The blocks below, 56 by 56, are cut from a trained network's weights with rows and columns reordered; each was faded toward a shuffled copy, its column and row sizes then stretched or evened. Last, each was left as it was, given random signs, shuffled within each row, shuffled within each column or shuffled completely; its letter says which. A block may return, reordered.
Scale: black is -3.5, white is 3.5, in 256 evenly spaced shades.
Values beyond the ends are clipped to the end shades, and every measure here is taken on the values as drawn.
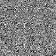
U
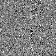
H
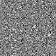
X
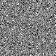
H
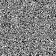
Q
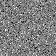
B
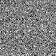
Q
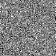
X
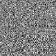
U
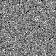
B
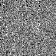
H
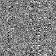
U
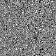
X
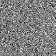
Q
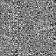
U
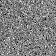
B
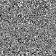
X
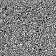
Q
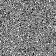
B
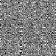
U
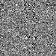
X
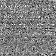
Q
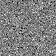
B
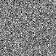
H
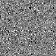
U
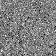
B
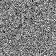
B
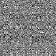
U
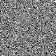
X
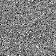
Q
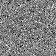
B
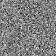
H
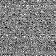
Q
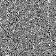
H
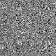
U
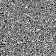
Q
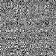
U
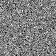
B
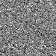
Q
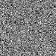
X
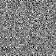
X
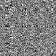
U
